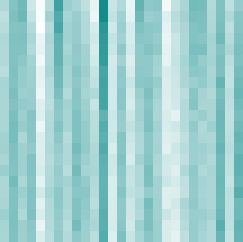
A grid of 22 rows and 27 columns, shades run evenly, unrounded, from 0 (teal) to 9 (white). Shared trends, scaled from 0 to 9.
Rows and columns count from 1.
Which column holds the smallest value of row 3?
12
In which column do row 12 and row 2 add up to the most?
5
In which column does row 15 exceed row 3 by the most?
7
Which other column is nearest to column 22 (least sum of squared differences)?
3
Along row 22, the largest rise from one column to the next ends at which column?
13
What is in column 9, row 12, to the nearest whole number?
4
